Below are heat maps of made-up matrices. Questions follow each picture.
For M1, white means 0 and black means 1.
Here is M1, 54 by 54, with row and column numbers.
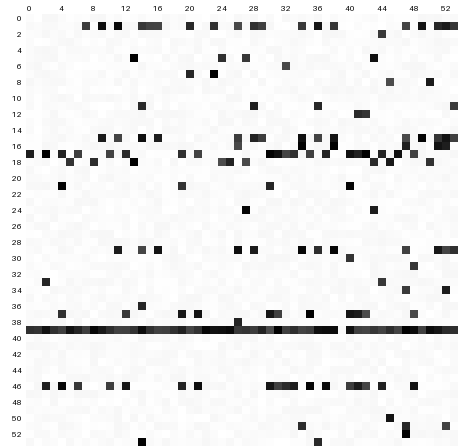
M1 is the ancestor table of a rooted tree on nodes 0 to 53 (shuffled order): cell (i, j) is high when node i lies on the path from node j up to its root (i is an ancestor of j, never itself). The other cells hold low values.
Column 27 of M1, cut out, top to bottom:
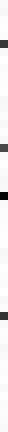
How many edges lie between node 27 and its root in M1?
4
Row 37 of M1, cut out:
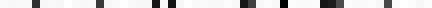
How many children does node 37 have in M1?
4
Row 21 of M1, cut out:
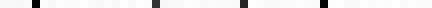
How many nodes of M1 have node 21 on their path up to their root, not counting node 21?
4
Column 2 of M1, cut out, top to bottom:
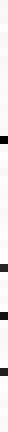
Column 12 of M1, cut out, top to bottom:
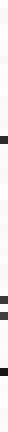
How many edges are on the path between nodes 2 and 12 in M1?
4
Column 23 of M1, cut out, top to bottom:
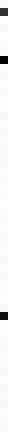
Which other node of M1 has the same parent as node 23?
20
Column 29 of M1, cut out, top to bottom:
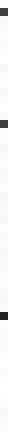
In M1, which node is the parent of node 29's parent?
1
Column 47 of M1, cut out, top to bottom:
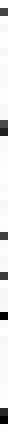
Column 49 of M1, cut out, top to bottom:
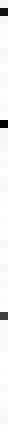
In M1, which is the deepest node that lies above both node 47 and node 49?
15
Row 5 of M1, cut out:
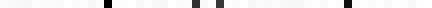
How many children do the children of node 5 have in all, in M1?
2
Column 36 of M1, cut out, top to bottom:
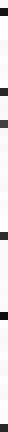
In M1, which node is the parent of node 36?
53
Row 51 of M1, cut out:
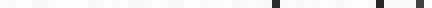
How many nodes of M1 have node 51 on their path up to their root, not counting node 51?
3
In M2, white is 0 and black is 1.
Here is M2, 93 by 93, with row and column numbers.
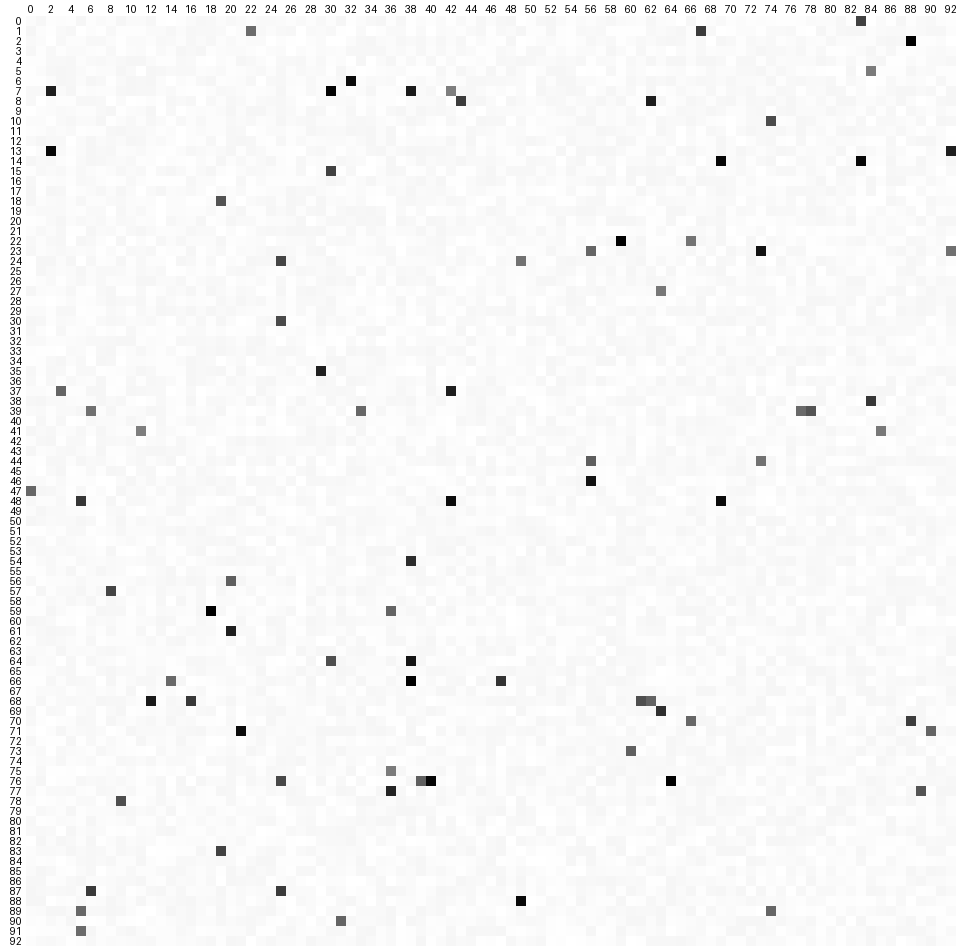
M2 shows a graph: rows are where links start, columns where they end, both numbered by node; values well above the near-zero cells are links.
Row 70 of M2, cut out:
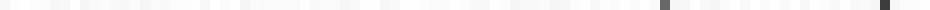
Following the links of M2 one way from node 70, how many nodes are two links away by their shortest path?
4
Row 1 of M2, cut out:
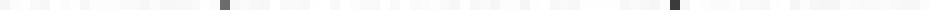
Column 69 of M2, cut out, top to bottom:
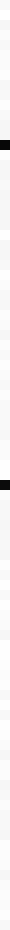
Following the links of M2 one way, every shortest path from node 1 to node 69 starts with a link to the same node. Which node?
node 22
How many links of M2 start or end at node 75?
1
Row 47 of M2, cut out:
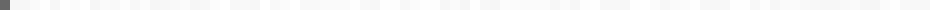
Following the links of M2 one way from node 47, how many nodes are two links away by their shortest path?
1
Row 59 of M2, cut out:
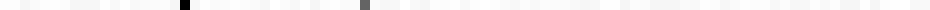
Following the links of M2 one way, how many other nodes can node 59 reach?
3
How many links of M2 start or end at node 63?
2
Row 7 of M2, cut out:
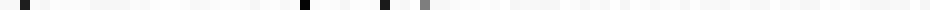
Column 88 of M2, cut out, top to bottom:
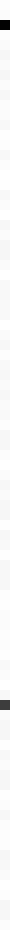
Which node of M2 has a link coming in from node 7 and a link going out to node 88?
node 2
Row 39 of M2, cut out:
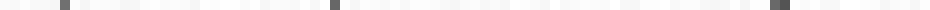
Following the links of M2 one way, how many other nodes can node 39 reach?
11
